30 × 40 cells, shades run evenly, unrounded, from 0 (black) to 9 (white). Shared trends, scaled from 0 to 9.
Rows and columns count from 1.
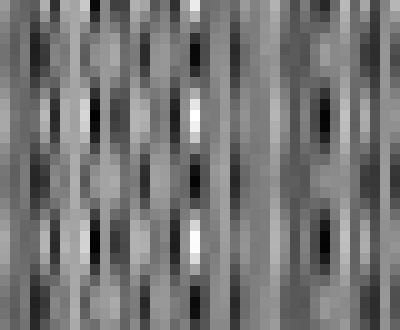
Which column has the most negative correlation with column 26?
23
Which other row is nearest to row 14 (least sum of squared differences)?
20
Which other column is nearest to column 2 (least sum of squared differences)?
31
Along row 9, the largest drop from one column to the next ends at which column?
10
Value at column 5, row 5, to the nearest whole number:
2
